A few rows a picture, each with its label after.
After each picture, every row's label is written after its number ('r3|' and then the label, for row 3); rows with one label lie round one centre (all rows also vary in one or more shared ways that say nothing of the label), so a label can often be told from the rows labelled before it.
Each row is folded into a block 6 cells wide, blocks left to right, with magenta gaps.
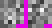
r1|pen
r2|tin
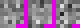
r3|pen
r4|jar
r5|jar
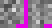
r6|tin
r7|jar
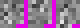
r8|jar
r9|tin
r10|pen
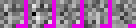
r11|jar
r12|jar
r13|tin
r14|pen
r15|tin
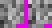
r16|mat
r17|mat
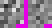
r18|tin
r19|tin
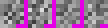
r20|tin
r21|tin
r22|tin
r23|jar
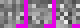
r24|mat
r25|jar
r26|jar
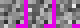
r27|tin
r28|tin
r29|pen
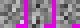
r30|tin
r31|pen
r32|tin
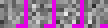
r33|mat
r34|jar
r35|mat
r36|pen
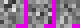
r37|tin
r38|mat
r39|pen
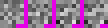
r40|jar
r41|mat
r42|mat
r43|mat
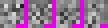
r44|pen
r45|jar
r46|tin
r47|pen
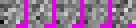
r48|mat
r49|tin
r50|mat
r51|mat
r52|tin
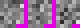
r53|jar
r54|tin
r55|tin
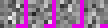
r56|pen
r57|tin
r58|tin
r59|pen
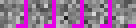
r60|mat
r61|pen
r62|tin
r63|mat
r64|jar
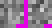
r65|mat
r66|tin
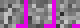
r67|pen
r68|jar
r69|jar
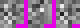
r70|jar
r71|tin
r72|jar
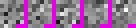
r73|tin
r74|tin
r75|mat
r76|jar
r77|tin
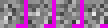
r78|pen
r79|mat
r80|tin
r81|mat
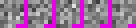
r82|mat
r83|mat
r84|pen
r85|tin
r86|mat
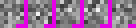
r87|mat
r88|mat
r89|tin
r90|tin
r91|pen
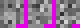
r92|pen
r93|tin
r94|jar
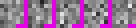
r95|mat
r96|jar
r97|pen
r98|mat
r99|pen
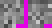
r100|pen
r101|jar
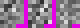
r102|tin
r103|tin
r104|jar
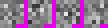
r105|jar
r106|tin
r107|mat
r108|pen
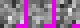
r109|jar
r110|jar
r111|tin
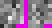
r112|jar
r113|jar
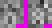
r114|pen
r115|pen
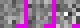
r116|jar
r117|mat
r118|mat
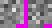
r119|tin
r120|jar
